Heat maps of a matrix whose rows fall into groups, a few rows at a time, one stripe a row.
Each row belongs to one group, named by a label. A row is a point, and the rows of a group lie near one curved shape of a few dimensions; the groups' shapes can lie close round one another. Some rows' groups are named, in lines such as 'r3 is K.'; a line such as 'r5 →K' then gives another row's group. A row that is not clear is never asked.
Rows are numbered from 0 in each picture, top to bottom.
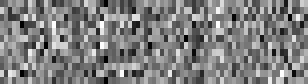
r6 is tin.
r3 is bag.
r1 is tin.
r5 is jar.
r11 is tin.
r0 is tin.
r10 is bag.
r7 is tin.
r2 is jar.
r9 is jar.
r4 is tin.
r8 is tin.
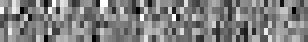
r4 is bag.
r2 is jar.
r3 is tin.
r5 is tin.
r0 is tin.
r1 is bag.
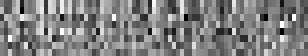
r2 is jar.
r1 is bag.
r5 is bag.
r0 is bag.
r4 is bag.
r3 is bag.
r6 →jar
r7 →bag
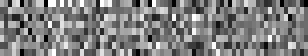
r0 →bag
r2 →jar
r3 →bag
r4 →jar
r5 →tin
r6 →tin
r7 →bag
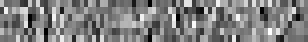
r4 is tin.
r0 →tin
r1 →jar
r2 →jar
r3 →jar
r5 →bag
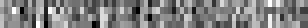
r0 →tin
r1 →bag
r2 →tin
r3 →tin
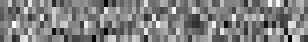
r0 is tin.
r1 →jar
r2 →bag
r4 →tin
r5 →jar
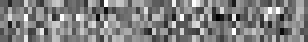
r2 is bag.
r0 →jar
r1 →tin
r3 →jar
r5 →jar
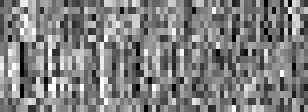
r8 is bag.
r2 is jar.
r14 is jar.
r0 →jar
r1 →tin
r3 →jar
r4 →jar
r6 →bag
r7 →bag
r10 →bag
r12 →bag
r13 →bag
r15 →bag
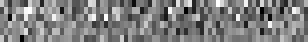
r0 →tin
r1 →jar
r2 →jar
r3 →tin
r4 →jar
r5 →bag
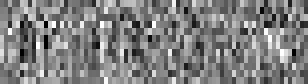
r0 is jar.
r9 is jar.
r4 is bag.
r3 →bag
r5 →tin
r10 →bag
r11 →jar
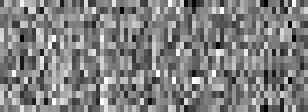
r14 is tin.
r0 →jar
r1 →tin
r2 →bag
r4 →bag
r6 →bag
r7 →tin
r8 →bag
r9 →bag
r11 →jar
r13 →bag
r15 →jar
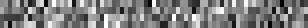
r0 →bag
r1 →tin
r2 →jar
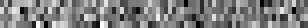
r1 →bag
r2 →tin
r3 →tin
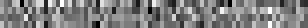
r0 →bag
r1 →tin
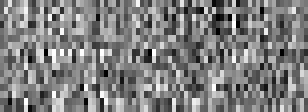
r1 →jar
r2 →bag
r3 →bag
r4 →bag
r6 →tin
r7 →bag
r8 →bag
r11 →tin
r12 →tin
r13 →tin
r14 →jar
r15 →jar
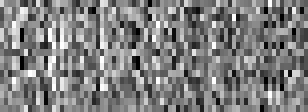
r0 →tin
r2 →bag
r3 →tin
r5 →bag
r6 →tin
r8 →bag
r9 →bag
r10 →jar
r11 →tin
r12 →tin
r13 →tin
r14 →tin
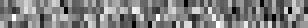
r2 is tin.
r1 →jar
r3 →tin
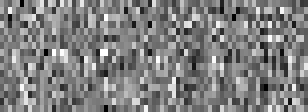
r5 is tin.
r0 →bag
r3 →tin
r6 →jar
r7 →tin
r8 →tin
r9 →tin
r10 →tin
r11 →jar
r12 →jar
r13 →jar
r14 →jar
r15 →tin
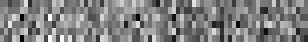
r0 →jar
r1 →jar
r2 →bag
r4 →jar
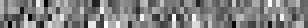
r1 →bag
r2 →jar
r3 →jar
